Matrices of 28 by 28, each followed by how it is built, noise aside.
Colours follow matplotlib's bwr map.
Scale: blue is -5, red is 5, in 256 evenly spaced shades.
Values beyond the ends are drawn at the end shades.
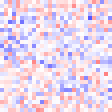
blocks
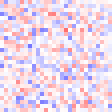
repeating rows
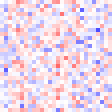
repeating rows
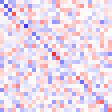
diagonal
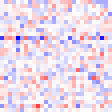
uneven rows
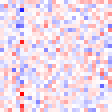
uneven columns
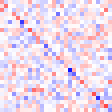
diagonal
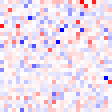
sparse
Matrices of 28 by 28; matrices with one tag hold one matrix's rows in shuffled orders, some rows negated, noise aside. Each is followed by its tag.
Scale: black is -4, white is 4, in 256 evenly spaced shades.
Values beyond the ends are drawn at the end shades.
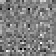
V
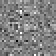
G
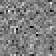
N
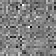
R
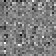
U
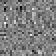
U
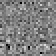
V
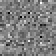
V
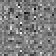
G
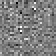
G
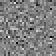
N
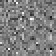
N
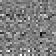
V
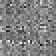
V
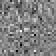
G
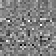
V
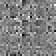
R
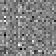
U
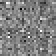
V
